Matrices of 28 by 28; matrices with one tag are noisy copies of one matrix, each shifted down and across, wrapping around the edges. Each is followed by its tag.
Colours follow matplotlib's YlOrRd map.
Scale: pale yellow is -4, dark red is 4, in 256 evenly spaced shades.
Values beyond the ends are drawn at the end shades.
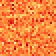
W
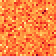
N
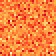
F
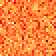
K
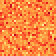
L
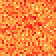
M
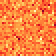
M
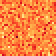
K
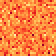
K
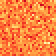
K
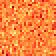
W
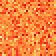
N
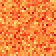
N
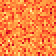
M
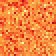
M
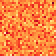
K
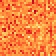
W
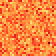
K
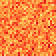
L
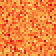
M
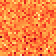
K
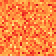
F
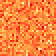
L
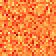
L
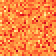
L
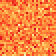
W
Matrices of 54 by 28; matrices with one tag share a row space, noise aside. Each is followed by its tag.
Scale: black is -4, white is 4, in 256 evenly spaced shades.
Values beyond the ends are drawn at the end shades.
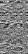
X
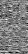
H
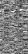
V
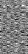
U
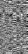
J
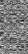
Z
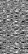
U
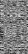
Z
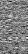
H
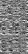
H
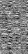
H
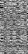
Z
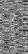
V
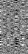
U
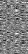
U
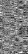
V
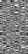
U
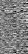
J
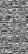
H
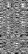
U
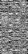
H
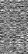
Z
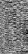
J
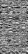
H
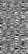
U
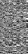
J
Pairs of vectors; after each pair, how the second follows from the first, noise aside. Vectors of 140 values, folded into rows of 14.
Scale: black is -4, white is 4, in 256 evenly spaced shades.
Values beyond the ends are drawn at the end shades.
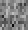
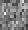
wrapped around, negated.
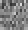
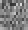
copied.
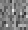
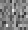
copied.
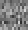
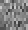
wrapped around, negated.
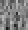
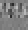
reversed, partly zeroed.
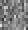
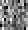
negated, scaled up.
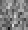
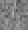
reversed, shrunk.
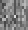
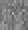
reversed, shrunk.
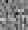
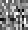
negated, scaled up.
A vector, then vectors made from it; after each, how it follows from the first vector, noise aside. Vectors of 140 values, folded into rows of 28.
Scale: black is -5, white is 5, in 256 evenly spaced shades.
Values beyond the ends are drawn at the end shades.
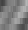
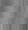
reversed, shrunk.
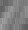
reversed, shrunk.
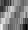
reversed, scaled up.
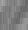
negated, shrunk.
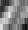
reversed, scaled up.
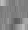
negated, partly zeroed.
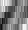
reversed, negated, scaled up.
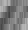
reversed, negated.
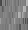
partly zeroed.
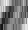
reversed, negated, scaled up.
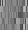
sign-scrambled.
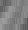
reversed, shrunk.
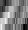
reversed, scaled up.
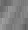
reversed, shrunk.
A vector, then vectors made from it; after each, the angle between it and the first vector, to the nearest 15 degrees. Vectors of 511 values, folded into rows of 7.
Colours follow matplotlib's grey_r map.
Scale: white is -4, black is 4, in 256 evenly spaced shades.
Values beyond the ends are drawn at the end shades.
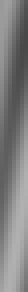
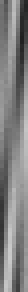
60 degrees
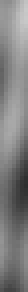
135 degrees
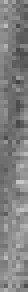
45 degrees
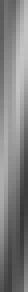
165 degrees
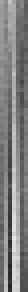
75 degrees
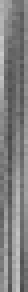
60 degrees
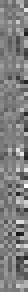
90 degrees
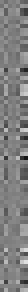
90 degrees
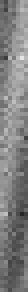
150 degrees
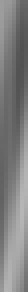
15 degrees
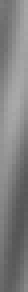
165 degrees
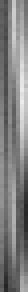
120 degrees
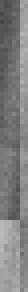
90 degrees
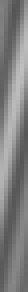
135 degrees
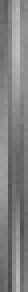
120 degrees
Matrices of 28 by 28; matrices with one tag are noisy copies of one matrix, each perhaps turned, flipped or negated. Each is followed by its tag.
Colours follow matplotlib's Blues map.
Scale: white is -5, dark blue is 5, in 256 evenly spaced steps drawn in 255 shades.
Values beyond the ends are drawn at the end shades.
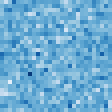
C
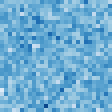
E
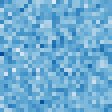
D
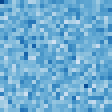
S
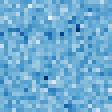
E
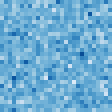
C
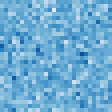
C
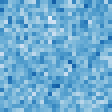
D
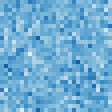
E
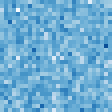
E
